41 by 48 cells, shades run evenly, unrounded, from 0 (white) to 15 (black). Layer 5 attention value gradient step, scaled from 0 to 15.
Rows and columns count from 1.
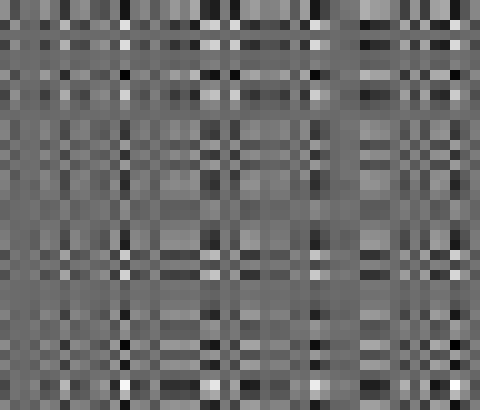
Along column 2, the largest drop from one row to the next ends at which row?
3
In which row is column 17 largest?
39
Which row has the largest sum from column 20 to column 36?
35
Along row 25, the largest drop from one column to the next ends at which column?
14
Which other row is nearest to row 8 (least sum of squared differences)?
1
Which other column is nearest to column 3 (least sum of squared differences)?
36
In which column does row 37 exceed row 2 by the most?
31
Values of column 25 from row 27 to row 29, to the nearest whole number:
8 12 8
